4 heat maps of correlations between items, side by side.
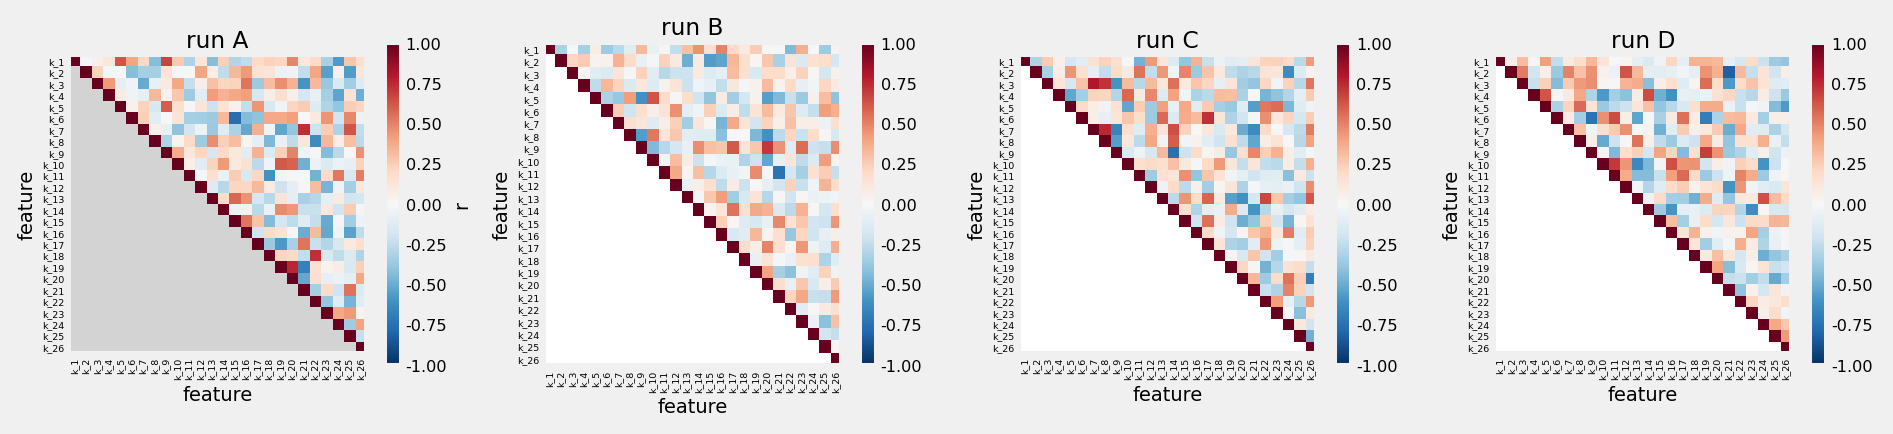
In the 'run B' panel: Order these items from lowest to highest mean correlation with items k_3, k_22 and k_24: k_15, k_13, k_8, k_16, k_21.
k_16, k_13, k_15, k_21, k_8
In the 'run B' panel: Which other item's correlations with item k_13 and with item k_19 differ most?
k_20
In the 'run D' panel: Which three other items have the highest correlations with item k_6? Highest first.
k_11, k_17, k_10
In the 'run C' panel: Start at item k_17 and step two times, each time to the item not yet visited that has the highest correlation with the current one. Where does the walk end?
k_13
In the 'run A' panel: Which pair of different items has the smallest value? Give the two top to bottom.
k_6, k_15
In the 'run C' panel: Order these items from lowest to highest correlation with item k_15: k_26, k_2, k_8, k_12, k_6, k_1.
k_1, k_12, k_8, k_26, k_6, k_2
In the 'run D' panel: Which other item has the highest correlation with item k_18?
k_10
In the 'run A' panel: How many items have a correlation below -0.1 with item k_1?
7
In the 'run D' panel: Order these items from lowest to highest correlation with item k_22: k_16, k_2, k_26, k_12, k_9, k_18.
k_9, k_18, k_16, k_26, k_2, k_12
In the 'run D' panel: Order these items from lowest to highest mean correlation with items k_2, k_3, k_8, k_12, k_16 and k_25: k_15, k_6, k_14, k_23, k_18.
k_14, k_6, k_18, k_15, k_23
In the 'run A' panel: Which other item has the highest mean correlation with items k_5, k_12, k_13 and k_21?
k_17
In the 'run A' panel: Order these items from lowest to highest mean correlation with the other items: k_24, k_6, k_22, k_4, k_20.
k_24, k_22, k_6, k_4, k_20
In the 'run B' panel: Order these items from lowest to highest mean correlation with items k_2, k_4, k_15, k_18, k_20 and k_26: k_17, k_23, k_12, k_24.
k_24, k_12, k_23, k_17
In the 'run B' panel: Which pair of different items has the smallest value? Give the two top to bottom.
k_11, k_21
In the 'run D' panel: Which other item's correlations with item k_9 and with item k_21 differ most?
k_2
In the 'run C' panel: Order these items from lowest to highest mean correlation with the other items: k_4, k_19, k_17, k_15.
k_19, k_4, k_15, k_17
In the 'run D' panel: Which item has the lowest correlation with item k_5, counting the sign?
k_26
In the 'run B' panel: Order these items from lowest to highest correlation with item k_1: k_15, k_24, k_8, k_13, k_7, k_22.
k_22, k_7, k_8, k_24, k_15, k_13
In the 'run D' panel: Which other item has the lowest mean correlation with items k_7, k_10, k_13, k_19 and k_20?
k_21
